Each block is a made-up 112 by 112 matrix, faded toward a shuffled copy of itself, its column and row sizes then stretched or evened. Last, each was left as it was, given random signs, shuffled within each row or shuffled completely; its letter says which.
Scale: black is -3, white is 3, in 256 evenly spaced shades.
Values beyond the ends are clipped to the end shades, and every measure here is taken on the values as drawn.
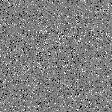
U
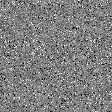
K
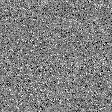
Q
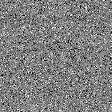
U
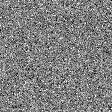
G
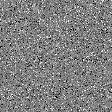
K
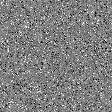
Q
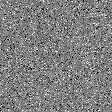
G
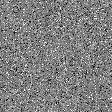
G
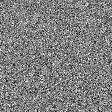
Q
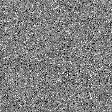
K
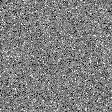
G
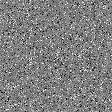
G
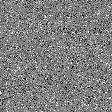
Q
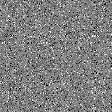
U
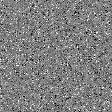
U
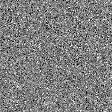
K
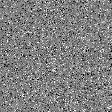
K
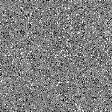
U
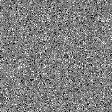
U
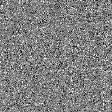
K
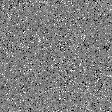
K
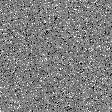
G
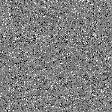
K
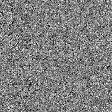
U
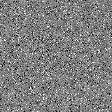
K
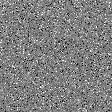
G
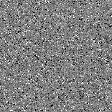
U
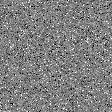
G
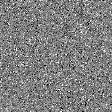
K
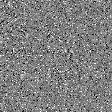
U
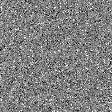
K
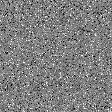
Q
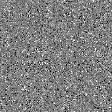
U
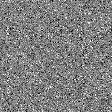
U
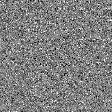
U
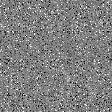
U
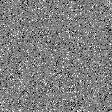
U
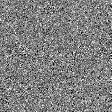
U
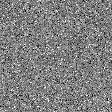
Q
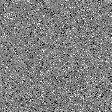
K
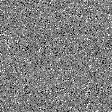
K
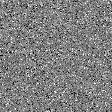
Q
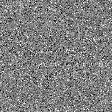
U
